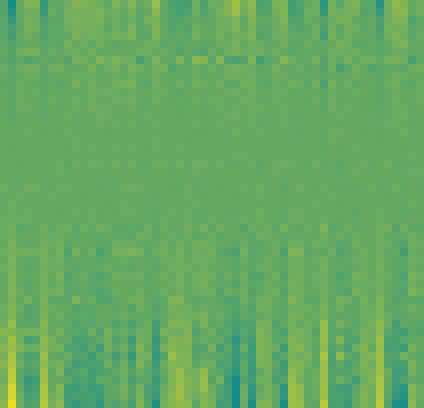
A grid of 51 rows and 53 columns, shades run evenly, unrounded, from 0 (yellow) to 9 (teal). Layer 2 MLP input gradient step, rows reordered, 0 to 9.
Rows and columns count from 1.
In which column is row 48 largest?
30
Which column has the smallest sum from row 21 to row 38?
2
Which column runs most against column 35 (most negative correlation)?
47
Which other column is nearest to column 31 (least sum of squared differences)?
35
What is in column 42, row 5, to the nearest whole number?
5
